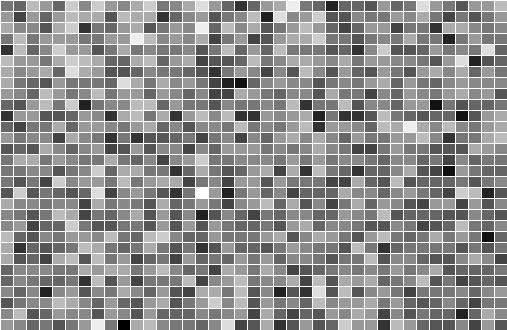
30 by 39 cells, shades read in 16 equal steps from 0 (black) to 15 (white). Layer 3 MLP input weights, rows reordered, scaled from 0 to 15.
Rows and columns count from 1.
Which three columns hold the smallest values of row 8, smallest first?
19, 18, 17
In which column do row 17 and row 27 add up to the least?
4
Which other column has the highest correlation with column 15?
23
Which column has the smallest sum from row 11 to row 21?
35
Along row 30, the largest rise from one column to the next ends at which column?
11
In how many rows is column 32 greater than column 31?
12
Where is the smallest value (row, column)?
30, 10
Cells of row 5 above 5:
32
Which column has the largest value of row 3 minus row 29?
36
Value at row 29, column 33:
7
